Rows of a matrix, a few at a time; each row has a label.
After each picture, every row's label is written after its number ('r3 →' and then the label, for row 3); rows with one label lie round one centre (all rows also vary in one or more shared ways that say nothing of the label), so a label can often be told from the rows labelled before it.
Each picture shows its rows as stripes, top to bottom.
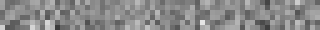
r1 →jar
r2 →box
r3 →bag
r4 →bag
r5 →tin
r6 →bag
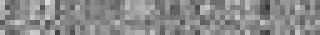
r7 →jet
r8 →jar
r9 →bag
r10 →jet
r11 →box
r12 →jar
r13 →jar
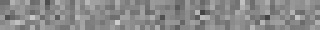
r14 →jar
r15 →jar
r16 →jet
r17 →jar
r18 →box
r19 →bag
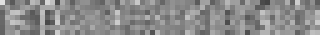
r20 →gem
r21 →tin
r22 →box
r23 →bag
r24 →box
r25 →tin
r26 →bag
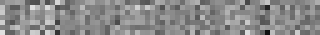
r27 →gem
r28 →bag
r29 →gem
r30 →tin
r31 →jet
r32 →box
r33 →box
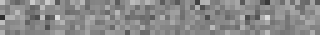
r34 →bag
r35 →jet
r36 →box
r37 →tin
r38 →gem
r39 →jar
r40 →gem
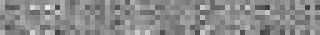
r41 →gem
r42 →tin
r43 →gem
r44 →tin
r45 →jet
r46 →jar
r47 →bag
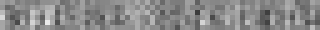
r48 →bag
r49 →jet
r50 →bag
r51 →gem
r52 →tin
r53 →bag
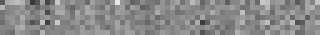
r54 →box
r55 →gem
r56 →jar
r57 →tin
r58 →jet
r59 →box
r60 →jet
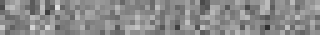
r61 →jet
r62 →bag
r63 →jar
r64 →jar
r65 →bag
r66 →bag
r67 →jet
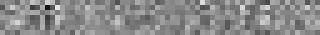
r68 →tin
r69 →jar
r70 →jar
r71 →gem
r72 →box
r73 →bag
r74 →jar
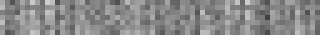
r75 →jet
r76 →gem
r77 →tin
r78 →box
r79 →gem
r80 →jar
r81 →jar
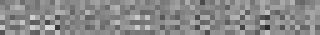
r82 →jet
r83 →box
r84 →gem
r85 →bag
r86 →box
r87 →bag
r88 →tin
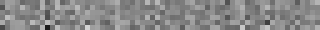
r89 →bag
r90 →tin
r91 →jar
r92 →bag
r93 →box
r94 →jar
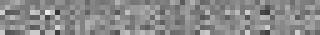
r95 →box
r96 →bag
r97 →jet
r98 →bag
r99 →jar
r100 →gem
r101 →jar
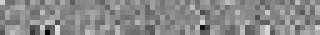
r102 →gem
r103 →box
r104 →jet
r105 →tin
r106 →tin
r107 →jet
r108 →jar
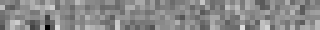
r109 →tin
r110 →jet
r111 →jet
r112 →jar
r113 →box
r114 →jar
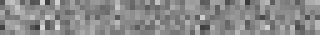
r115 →bag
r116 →box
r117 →box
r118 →tin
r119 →bag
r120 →jet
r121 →jet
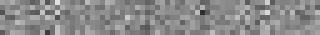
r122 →gem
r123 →tin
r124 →jet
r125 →jet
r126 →box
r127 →gem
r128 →jar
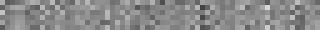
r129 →jar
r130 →jet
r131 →gem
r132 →jet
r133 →box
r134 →jet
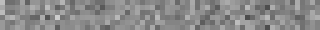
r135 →gem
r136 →box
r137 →gem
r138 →bag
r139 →jet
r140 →box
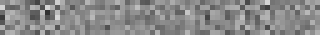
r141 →gem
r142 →gem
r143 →bag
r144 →tin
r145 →tin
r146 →box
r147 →bag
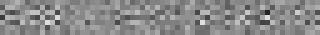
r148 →box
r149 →bag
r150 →jar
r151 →tin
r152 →tin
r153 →bag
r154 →bag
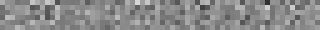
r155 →bag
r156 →jet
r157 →jar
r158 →bag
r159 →bag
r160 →box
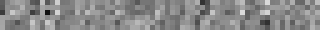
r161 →jet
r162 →tin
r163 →jar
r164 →bag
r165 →bag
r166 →bag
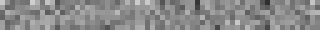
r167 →bag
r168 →jar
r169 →bag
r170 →tin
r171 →jet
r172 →box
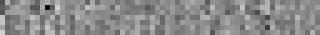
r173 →tin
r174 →jar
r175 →tin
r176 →jar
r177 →gem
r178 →box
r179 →gem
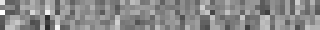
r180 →gem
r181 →tin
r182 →gem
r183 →jar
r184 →box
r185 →bag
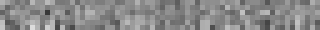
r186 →bag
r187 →jar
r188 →jar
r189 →jar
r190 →jar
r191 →gem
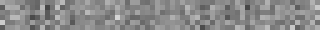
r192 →gem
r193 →bag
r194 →jar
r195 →box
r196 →gem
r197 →jet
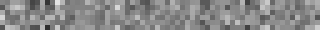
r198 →gem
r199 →box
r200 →gem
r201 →gem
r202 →jet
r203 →bag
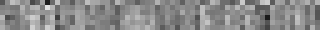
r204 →jar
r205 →tin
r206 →tin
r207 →jar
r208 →jar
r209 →bag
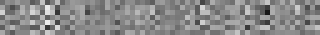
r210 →jet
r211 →tin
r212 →box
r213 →bag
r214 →tin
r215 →bag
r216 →jet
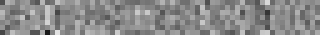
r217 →tin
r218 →tin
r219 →bag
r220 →box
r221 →tin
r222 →jar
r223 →jar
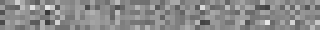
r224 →box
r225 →tin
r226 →jar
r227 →jar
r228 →jet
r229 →bag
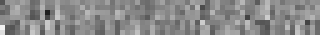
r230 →tin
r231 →jet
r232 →jar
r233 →gem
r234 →tin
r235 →gem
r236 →gem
